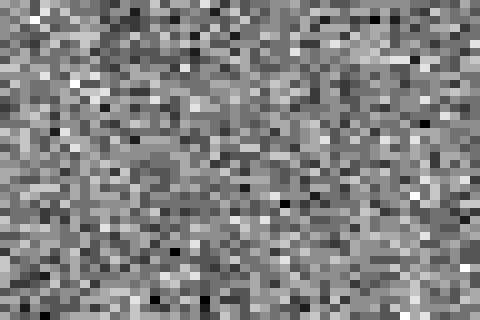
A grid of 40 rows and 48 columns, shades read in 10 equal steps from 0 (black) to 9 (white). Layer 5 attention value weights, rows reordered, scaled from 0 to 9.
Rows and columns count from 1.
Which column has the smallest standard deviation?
37
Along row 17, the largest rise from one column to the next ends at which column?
7
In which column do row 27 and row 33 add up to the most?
29
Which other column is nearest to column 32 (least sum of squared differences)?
15
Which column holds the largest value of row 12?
11
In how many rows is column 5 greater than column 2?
17
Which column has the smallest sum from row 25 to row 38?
21
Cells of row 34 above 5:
11
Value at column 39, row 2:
6
